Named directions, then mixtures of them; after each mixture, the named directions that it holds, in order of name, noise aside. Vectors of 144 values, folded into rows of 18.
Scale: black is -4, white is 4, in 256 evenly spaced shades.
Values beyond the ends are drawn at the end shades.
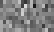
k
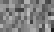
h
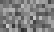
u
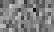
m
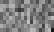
h.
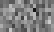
m, u.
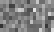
h, m.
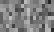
h, u.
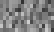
h, k.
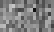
h, m.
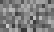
u.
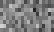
h, k, m.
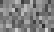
h, k, u.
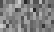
k, m.
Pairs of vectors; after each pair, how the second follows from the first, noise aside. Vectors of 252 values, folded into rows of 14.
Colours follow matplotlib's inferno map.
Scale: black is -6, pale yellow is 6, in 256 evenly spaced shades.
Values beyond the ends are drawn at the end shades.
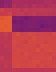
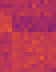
shrunk.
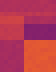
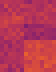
shrunk.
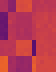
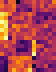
negated, scaled up.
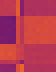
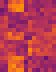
wrapped around, negated.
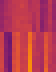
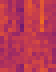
wrapped around, shrunk.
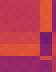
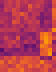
negated.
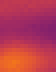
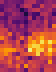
wrapped around, scaled up.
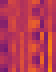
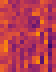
negated.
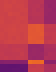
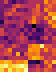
negated, scaled up.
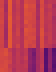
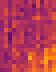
negated.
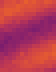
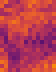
wrapped around.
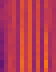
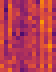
wrapped around.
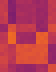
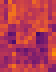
negated.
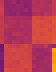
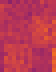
shrunk.
